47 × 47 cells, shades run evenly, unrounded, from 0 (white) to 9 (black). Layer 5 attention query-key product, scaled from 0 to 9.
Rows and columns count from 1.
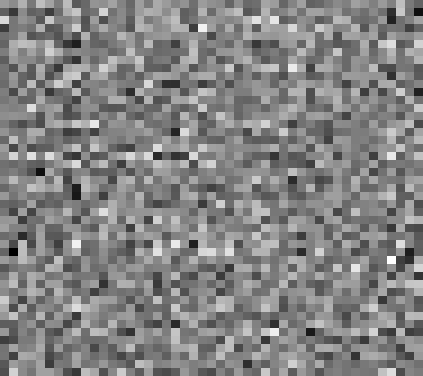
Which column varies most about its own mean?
9
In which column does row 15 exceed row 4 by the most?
23
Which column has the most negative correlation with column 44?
20
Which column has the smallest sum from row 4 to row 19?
33
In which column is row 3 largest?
44
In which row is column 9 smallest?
31
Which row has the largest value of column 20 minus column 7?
11
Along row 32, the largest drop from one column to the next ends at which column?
3
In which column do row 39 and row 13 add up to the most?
16
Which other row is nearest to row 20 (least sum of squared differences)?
6
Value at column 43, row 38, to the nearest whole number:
7
